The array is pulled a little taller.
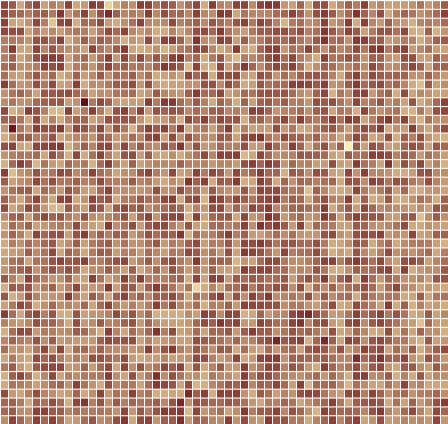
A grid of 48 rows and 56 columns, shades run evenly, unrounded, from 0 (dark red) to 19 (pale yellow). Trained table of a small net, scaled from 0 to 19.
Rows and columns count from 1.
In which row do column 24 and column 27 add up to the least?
23
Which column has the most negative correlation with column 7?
9
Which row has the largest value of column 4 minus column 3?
4
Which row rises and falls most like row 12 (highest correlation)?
5
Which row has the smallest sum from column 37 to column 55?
41
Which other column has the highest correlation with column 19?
29
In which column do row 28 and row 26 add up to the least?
33
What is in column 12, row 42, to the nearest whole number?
12
